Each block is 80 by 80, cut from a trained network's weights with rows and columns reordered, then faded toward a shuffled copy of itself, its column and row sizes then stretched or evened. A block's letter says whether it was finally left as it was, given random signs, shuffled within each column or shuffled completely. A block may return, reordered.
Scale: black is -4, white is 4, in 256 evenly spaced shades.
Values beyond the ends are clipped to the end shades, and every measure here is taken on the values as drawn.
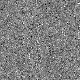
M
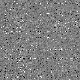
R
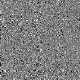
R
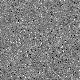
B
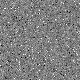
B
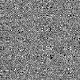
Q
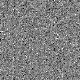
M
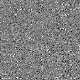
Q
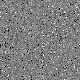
M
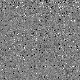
R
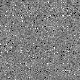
Q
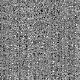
Q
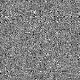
R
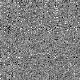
Q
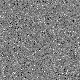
B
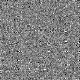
R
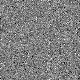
M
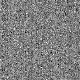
M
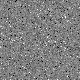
B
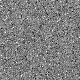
B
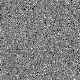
M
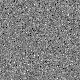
B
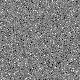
B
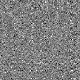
Q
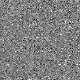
R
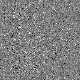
M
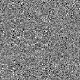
Q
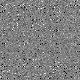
Q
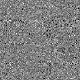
Q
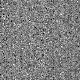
M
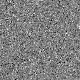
B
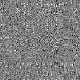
Q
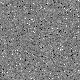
B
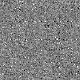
R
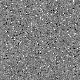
M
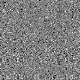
Q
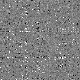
Q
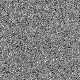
B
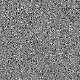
R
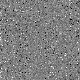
M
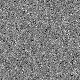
B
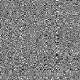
Q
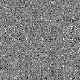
Q
